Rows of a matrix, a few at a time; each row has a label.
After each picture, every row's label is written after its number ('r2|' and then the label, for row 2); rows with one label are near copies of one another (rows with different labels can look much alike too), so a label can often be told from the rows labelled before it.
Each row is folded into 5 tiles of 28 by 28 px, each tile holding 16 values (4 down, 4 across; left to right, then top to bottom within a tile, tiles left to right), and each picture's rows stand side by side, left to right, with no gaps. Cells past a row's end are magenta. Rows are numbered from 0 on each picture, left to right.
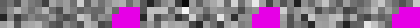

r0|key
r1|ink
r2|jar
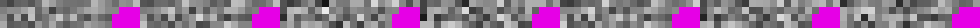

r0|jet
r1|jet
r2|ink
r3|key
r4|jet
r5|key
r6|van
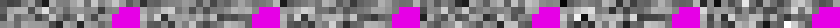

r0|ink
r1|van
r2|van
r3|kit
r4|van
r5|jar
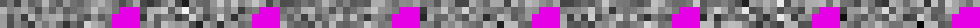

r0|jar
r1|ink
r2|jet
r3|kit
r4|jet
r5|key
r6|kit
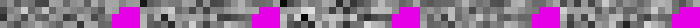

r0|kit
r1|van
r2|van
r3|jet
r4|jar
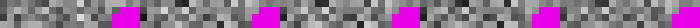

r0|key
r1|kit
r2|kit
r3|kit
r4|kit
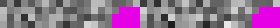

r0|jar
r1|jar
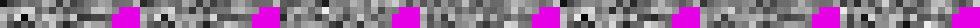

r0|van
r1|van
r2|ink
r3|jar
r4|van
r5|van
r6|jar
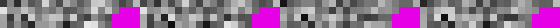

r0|jar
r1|jar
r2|van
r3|van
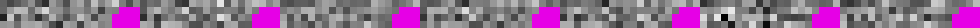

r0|ink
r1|key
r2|jet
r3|ink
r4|key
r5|van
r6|jet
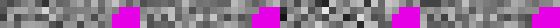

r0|ink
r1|jet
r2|kit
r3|jet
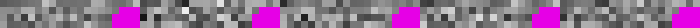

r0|jet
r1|key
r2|van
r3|jet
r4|key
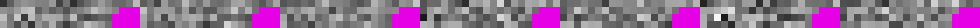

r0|van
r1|jar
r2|jet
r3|key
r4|key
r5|van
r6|ink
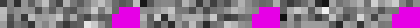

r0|jar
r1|van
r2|ink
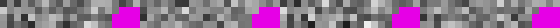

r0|jar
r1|kit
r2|jar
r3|key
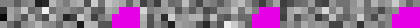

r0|kit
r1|jar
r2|ink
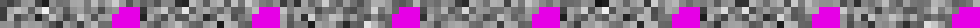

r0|ink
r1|kit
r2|jar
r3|kit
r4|kit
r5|kit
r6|jar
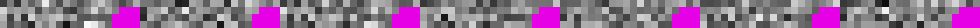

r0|jar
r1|kit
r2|jar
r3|van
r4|key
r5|jet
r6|ink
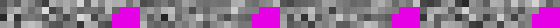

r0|key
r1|jet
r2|jet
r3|ink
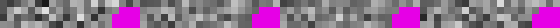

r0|ink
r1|jet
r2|jet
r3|key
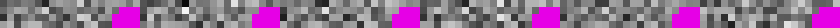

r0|key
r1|ink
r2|kit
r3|key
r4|kit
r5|jar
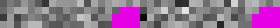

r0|key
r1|kit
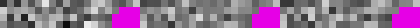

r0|jar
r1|jet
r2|jet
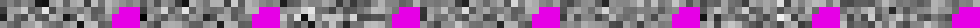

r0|kit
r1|kit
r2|van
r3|kit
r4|ink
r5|key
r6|jet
